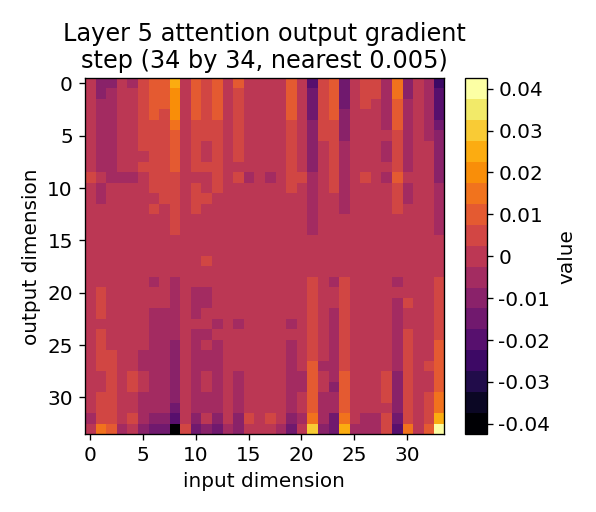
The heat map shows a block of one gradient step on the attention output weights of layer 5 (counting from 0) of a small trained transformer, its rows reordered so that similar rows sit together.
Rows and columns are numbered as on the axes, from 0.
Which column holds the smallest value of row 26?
8
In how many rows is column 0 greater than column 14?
7
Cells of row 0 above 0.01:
2
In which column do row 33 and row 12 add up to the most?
33
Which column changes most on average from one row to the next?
11
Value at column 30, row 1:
-0.01
